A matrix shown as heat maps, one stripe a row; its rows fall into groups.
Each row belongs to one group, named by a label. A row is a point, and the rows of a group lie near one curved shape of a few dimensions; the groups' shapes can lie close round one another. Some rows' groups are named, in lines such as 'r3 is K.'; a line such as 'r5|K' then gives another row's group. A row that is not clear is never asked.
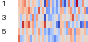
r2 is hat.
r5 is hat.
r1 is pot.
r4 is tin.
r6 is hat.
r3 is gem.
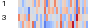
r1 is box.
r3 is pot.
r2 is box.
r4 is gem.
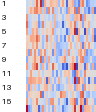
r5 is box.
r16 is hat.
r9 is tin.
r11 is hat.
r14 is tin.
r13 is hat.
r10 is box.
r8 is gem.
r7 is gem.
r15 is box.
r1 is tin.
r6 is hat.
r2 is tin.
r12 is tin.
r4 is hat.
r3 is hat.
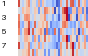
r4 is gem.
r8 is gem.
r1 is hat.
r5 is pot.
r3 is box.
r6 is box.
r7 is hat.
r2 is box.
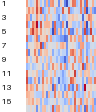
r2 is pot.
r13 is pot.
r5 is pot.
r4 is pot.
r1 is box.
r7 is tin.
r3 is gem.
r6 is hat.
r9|hat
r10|box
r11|hat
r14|hat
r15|hat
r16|box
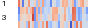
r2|tin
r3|tin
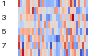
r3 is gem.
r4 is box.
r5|tin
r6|hat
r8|tin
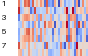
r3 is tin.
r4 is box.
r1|pot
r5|tin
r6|tin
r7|pot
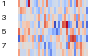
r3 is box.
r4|box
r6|tin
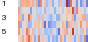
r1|tin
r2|hat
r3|gem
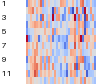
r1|tin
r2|pot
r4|tin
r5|box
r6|hat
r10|tin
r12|hat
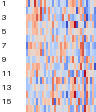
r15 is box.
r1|gem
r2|tin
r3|pot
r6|box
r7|tin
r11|pot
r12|box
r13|box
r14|box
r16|pot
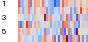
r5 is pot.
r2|gem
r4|gem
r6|box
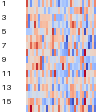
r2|hat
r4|gem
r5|box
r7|tin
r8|pot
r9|tin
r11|pot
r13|gem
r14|box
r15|pot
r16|tin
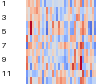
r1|hat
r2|hat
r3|hat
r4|tin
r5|tin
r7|tin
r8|hat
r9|hat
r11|box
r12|tin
